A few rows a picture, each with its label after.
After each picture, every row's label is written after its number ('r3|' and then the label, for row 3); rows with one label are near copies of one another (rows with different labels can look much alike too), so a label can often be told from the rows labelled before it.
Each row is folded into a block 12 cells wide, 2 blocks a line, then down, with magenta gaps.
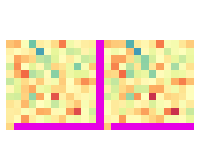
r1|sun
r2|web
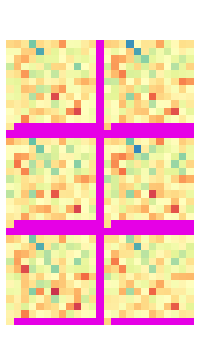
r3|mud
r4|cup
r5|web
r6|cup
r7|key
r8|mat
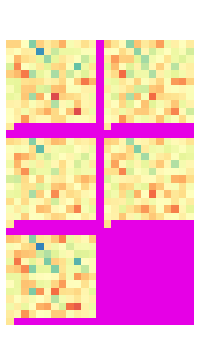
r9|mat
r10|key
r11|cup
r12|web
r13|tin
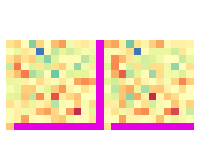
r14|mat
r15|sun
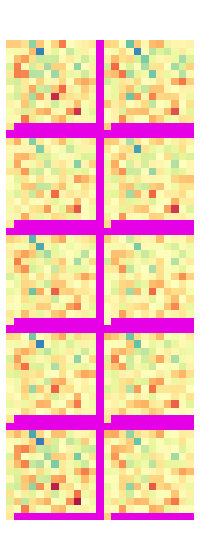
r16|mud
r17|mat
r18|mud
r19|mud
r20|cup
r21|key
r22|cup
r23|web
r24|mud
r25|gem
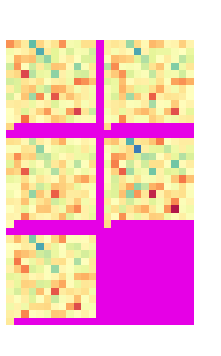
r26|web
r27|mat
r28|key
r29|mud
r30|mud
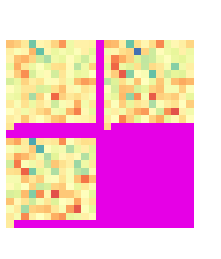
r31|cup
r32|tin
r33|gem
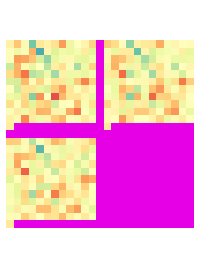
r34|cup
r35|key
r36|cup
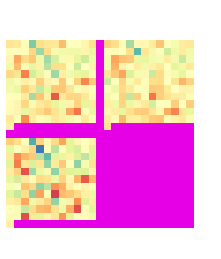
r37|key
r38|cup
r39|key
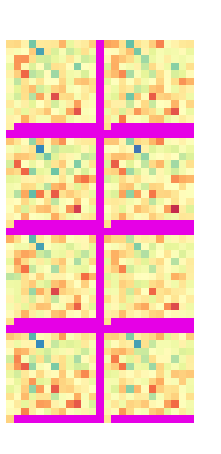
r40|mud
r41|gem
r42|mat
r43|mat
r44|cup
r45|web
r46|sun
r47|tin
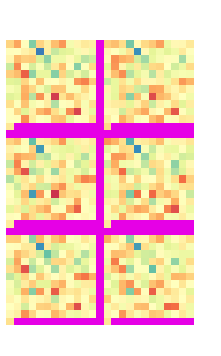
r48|mat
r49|cup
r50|cup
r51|gem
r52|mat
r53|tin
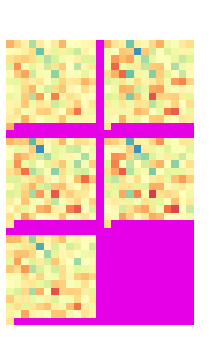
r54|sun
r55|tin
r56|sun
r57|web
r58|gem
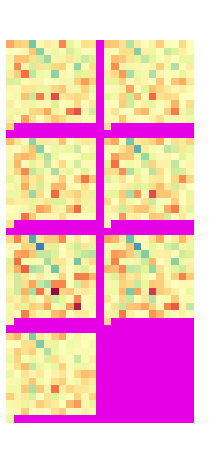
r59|web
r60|sun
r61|key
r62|gem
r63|mud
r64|gem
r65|gem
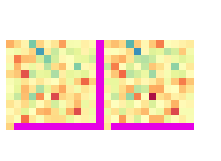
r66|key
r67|mud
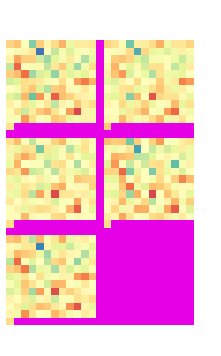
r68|mat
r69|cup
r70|mud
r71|sun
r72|mat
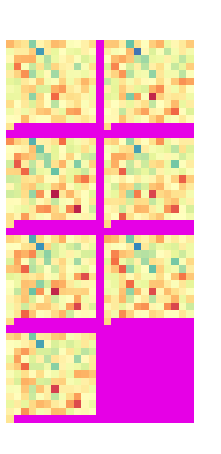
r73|tin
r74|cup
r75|web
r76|key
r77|key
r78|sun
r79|mud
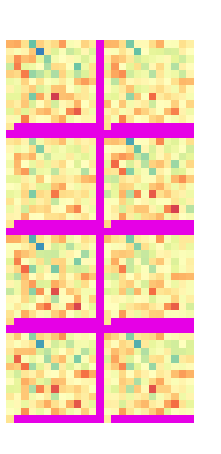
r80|gem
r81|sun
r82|cup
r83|web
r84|sun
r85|web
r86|mat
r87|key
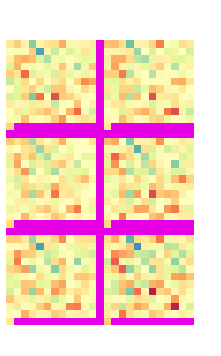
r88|cup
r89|web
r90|web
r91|gem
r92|tin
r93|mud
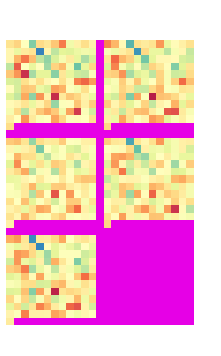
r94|mat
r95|gem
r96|sun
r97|web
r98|gem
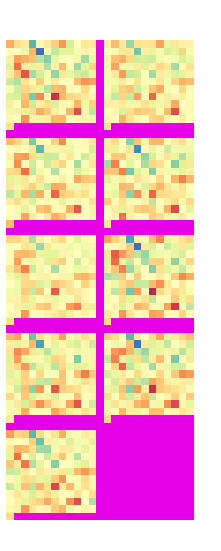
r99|cup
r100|mud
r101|web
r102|mat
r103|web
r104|cup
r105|gem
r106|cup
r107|web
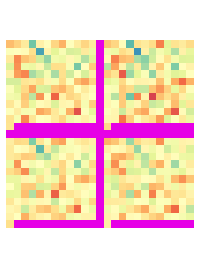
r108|sun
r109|key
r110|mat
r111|web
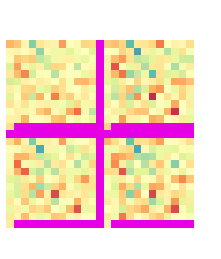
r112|web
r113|mud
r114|mud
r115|key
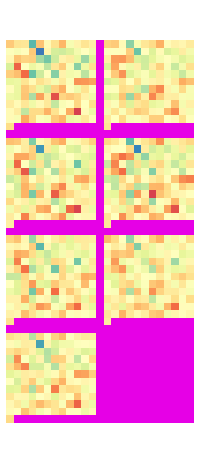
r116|mat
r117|cup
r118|tin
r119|cup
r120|sun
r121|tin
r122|mat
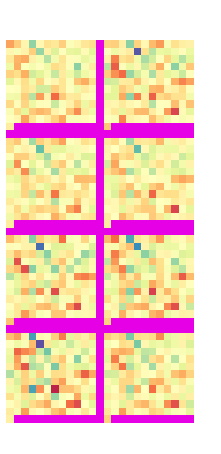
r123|gem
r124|mat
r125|mat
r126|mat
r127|mat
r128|gem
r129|cup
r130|web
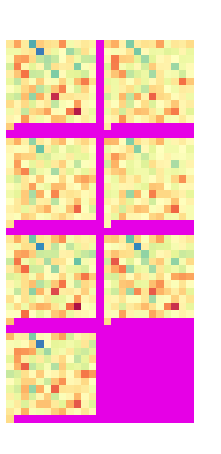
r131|mud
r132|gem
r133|sun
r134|gem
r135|mud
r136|mat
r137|cup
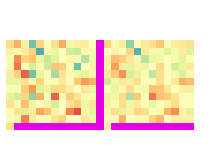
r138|sun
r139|cup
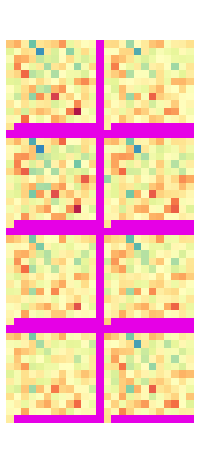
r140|mud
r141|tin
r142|mud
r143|cup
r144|web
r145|web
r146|gem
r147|sun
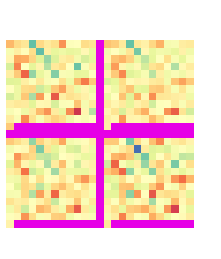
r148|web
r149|web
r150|key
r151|mat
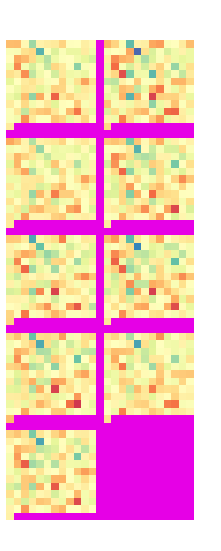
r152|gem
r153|tin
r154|gem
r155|sun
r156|web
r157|sun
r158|mud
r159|tin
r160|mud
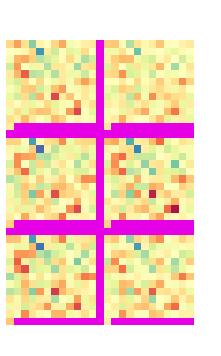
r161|mud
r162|key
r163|cup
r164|mud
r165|cup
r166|mat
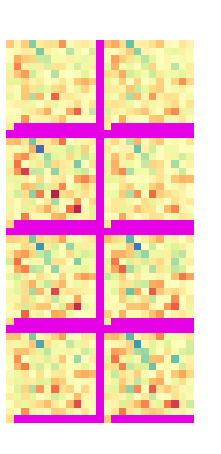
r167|web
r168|gem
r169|mud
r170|mat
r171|mud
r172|cup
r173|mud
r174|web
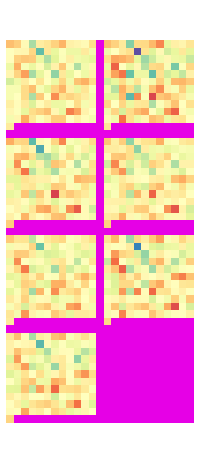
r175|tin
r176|tin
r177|web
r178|web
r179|tin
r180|mat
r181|mat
